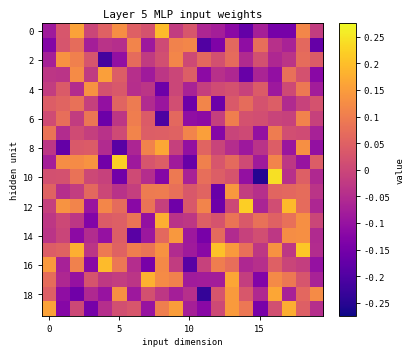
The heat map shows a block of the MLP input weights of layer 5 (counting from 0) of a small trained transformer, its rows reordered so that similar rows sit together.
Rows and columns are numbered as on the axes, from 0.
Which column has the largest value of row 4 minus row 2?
4
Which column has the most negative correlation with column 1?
0
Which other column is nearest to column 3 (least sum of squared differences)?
7
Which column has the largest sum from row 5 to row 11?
16
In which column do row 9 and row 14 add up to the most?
5
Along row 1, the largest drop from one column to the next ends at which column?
11
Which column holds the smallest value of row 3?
14
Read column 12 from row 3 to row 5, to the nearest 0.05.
-0.05 0 -0.15
